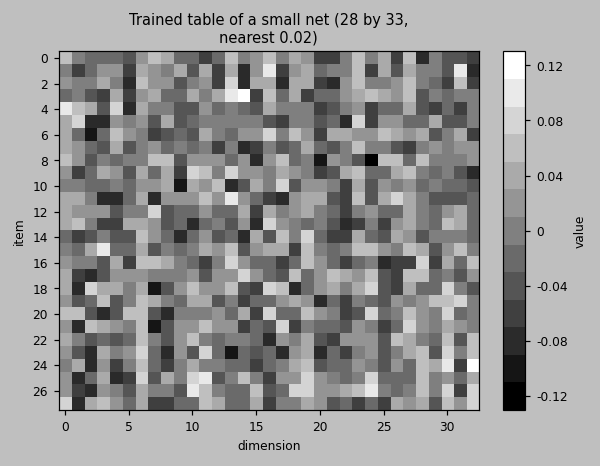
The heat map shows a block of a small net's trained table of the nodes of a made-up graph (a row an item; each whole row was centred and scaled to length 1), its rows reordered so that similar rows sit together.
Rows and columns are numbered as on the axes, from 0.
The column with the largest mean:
6
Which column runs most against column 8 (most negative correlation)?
30
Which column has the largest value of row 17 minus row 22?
21
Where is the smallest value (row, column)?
8, 24
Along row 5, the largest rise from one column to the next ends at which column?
23
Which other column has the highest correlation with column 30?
32
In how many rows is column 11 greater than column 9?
18
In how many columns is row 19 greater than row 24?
13
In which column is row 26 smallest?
2
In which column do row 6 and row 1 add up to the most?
16
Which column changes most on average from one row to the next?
14
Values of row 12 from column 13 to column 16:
-0.02 0.04 -0.06 0.04
